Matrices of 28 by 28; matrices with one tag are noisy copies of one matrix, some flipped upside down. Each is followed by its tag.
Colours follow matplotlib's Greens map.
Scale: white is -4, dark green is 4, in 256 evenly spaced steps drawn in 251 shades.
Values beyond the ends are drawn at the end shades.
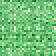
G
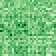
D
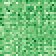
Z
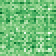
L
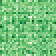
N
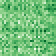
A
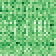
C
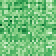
D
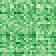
L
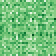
N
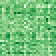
L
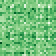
L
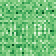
C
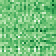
A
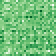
Z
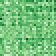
Z
